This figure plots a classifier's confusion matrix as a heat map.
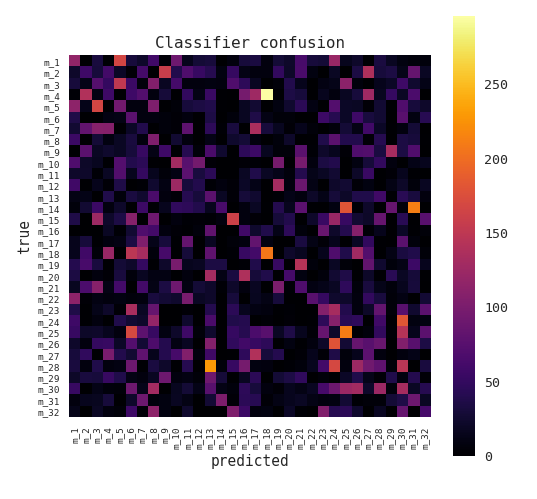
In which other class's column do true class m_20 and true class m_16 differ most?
m_26
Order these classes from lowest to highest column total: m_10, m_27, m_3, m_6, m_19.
m_19, m_10, m_3, m_27, m_6
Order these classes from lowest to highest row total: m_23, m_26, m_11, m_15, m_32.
m_11, m_32, m_23, m_15, m_26
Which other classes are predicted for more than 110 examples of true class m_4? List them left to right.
m_2, m_17, m_18, m_27
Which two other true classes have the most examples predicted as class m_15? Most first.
m_32, m_3
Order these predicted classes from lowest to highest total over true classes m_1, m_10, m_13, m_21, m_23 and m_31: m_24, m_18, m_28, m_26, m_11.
m_18, m_26, m_11, m_28, m_24
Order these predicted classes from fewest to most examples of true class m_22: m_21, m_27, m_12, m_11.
m_21, m_12, m_27, m_11
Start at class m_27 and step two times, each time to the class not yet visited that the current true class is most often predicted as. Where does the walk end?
m_7
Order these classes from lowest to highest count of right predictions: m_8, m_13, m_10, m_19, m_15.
m_19, m_13, m_8, m_10, m_15
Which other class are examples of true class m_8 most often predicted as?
m_24
